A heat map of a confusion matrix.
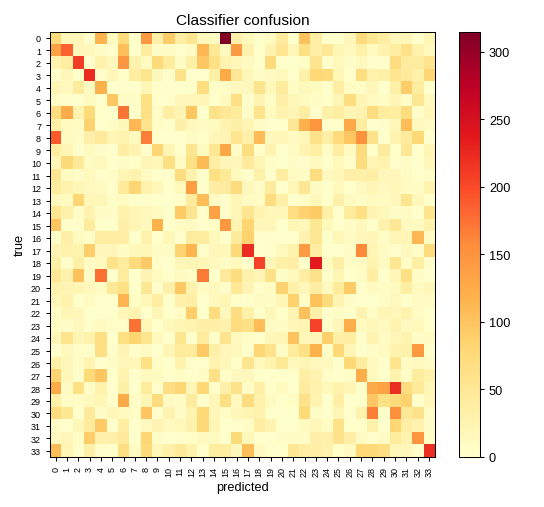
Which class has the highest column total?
23
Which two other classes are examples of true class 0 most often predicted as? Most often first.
15, 8
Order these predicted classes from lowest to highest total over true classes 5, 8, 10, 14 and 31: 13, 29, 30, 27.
29, 30, 13, 27
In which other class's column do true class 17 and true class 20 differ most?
27
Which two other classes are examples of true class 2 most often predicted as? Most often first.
6, 13
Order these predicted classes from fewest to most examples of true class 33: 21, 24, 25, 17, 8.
25, 24, 21, 8, 17
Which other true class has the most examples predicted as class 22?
17
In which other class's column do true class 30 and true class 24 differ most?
28
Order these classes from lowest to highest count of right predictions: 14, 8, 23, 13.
13, 14, 8, 23
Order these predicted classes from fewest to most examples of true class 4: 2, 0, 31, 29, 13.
29, 0, 2, 13, 31
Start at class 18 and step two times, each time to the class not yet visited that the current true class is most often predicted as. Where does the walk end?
7
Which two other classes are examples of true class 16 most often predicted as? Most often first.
32, 17
